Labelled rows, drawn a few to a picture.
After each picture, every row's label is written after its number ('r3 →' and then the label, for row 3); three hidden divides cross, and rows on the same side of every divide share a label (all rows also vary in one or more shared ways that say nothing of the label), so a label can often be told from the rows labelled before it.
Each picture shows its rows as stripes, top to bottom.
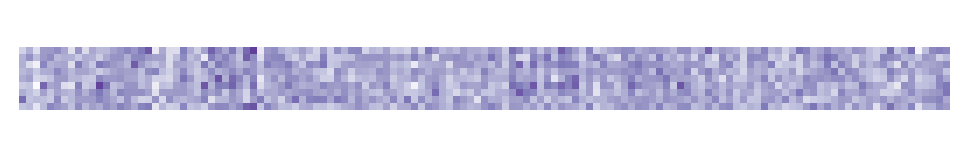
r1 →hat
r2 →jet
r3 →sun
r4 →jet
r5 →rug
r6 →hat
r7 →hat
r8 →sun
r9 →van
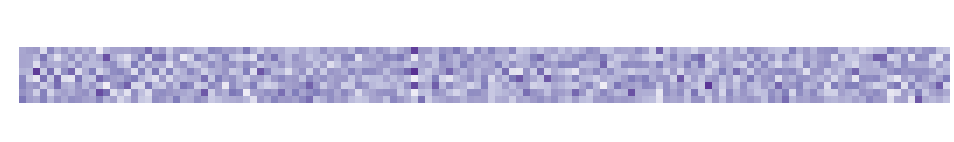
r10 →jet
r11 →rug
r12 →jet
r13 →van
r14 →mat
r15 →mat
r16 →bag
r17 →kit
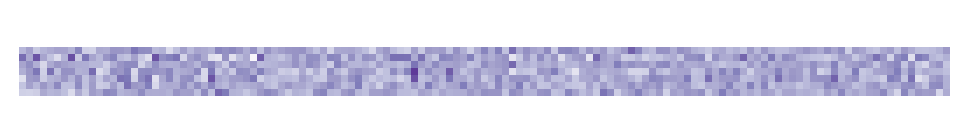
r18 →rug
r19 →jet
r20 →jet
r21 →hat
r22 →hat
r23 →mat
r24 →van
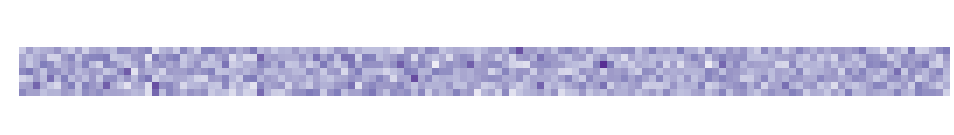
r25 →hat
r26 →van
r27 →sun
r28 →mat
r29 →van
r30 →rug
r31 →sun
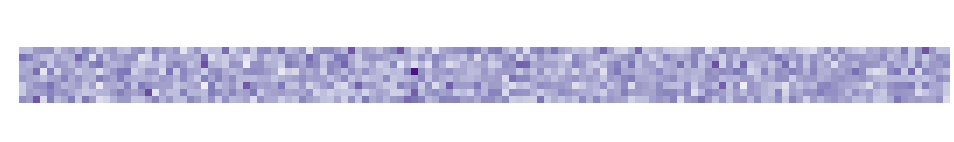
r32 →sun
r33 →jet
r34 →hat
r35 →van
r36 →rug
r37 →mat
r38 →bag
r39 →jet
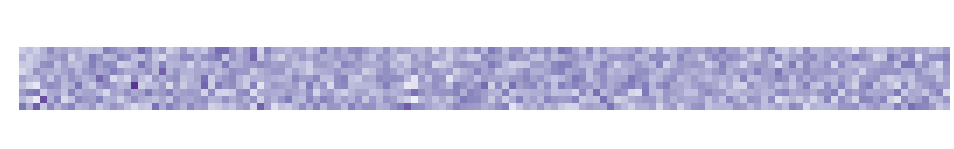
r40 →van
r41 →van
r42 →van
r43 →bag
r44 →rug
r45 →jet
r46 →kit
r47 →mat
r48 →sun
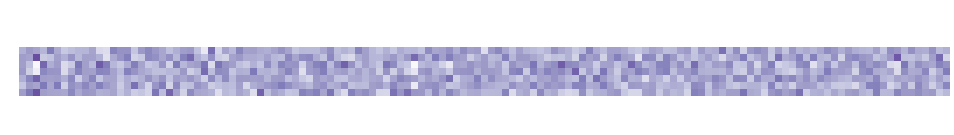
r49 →mat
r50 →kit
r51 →sun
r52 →sun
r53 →bag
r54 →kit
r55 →mat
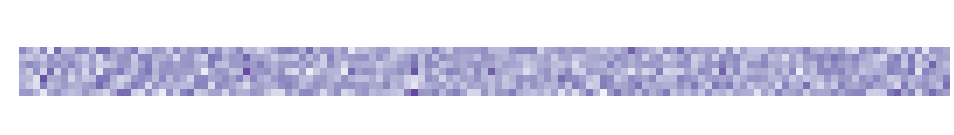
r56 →kit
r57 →van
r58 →mat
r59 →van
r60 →hat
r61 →van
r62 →sun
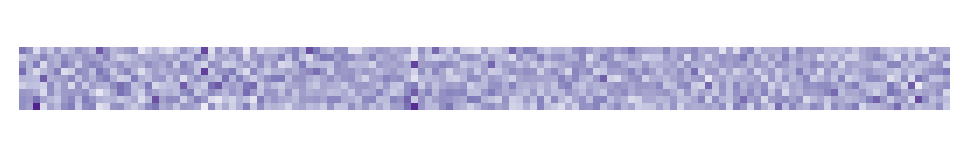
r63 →jet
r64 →hat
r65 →rug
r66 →sun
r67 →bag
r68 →van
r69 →jet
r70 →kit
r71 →rug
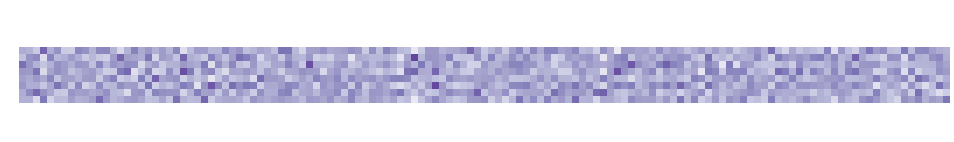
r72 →mat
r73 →bag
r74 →jet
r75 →hat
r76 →sun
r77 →bag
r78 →kit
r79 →hat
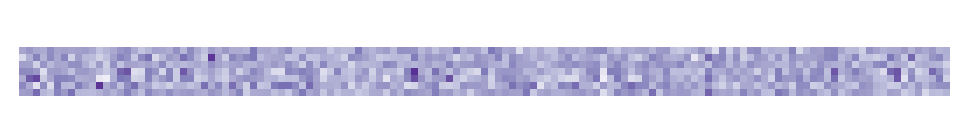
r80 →jet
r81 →hat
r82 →kit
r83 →sun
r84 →kit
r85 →kit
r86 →bag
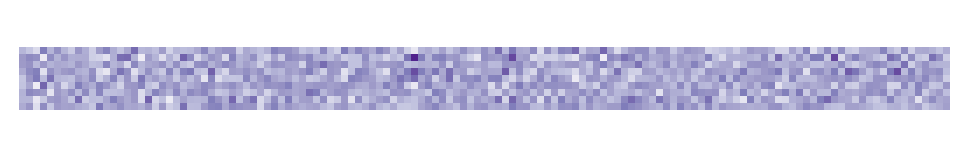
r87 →jet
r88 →jet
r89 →jet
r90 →mat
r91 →mat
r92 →mat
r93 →kit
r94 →jet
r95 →bag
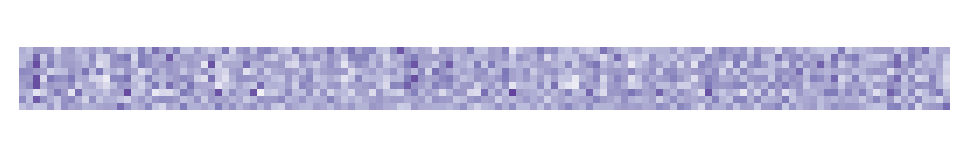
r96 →van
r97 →hat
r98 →kit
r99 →kit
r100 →kit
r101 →mat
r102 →sun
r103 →bag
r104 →van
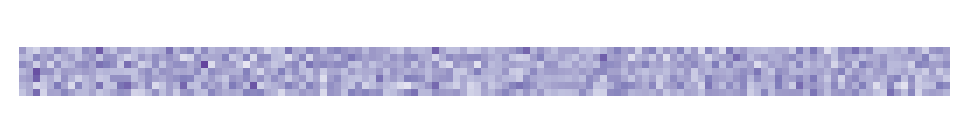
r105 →hat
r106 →van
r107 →sun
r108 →bag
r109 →bag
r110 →hat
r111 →van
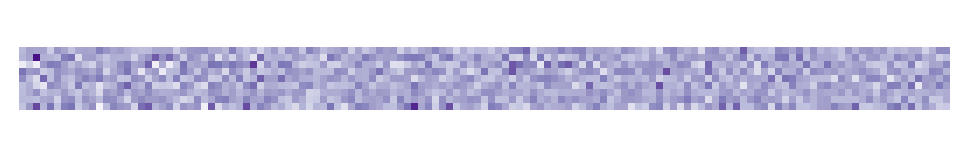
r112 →bag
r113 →bag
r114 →hat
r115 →jet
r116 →mat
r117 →sun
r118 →rug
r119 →rug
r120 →hat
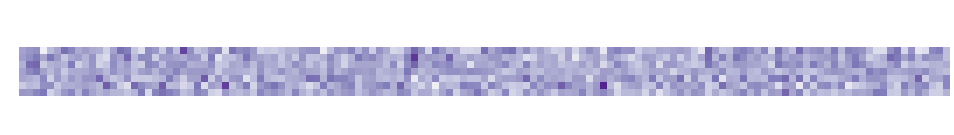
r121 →rug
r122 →mat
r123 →bag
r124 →mat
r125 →hat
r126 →rug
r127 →bag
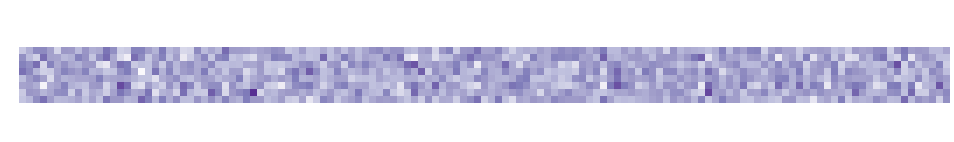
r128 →bag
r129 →jet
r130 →sun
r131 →jet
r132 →bag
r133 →van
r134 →hat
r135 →hat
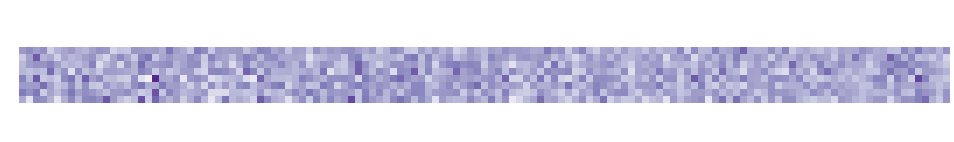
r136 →hat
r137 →hat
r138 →mat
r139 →sun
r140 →jet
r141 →kit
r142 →jet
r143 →van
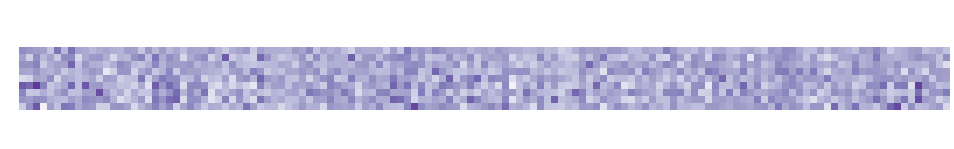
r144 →kit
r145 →van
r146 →jet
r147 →hat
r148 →hat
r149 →kit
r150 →rug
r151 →mat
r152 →rug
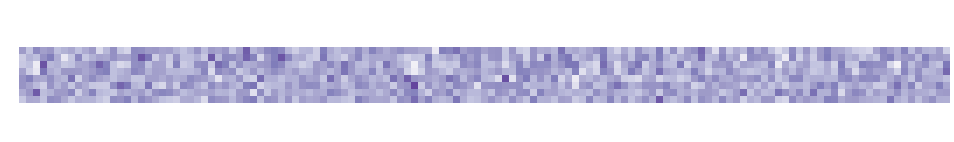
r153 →jet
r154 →mat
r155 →hat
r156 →van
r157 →mat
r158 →sun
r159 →bag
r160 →sun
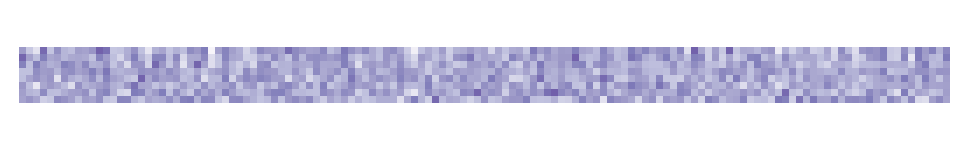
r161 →sun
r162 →jet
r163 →rug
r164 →van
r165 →van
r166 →sun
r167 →bag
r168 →bag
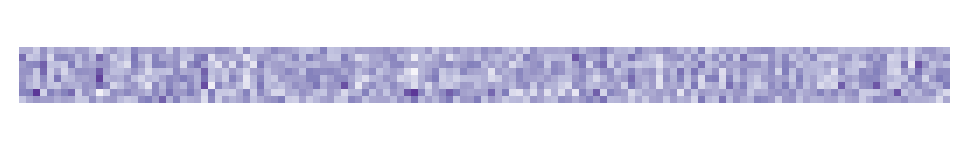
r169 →jet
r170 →rug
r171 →kit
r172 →mat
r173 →hat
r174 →van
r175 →jet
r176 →bag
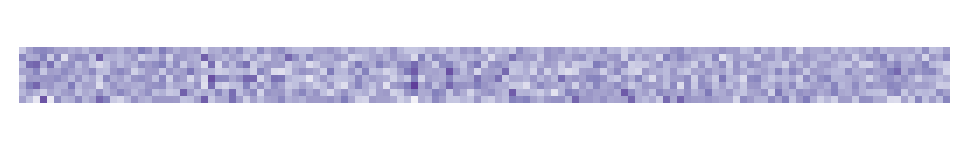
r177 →hat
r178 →kit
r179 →kit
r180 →sun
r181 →bag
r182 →kit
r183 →rug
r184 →bag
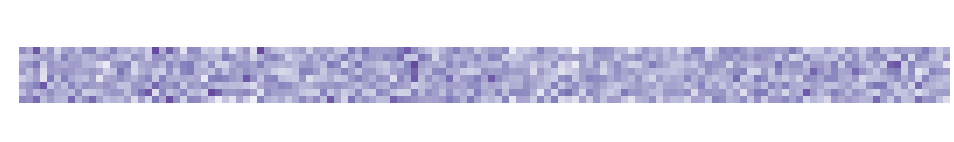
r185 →sun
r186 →rug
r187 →mat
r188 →van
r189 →rug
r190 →kit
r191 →bag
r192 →mat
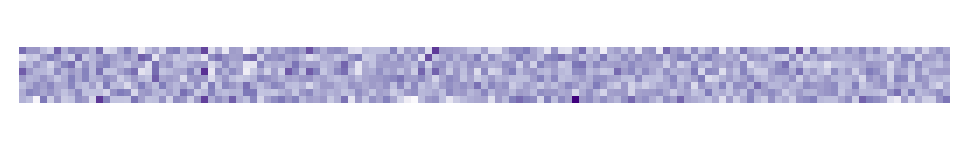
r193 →kit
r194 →hat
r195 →rug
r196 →jet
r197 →jet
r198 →bag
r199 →mat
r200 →bag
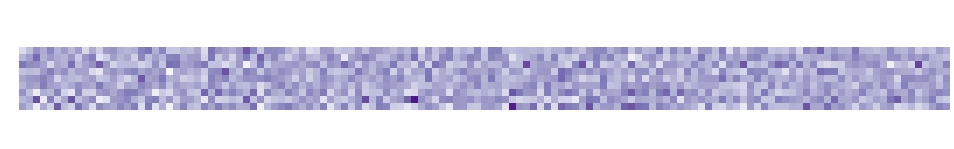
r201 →bag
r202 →mat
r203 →bag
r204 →jet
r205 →hat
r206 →kit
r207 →sun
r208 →jet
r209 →jet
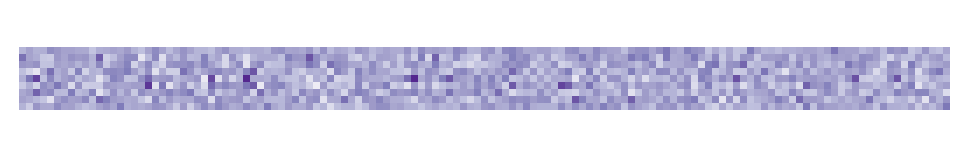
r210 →jet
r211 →jet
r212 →hat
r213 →sun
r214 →bag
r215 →bag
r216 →mat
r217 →rug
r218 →rug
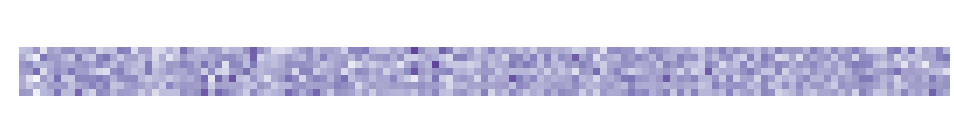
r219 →van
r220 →sun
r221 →bag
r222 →kit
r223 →sun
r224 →van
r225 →sun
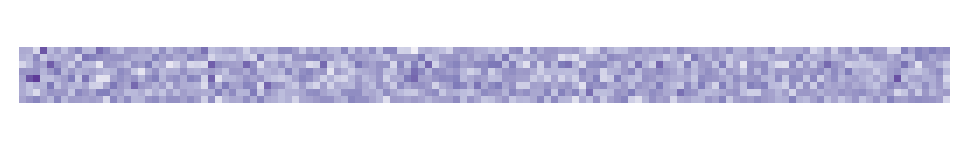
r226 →mat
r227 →sun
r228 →jet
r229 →jet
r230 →kit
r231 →jet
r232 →van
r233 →mat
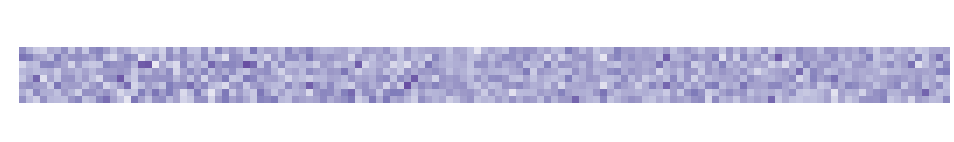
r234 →van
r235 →kit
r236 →hat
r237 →van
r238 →rug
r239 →mat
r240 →van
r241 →rug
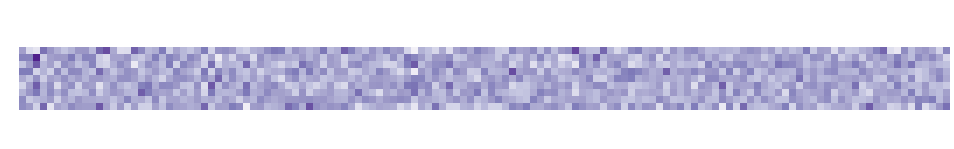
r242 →rug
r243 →kit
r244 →hat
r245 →jet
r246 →van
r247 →bag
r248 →hat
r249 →sun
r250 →bag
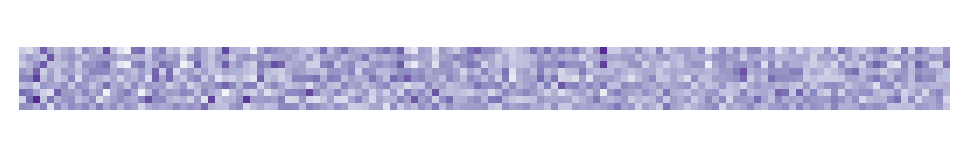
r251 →rug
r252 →sun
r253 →bag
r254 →van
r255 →mat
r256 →rug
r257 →kit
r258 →bag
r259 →kit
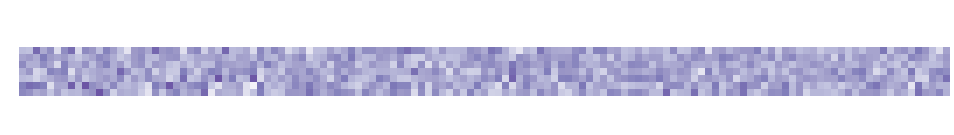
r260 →rug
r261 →hat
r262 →rug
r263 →van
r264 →rug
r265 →kit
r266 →sun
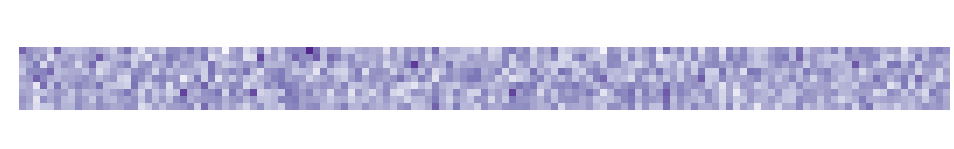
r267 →mat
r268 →hat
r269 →hat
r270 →kit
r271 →kit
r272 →kit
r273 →jet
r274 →kit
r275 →sun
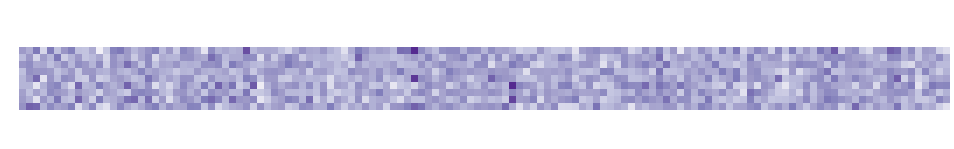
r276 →jet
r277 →mat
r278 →kit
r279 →sun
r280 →rug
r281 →sun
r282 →jet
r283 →kit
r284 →kit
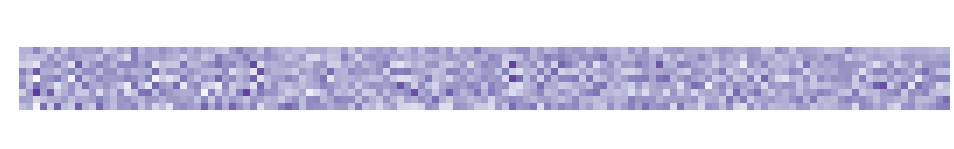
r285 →bag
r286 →rug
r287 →van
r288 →sun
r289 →sun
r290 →jet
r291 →bag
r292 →van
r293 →mat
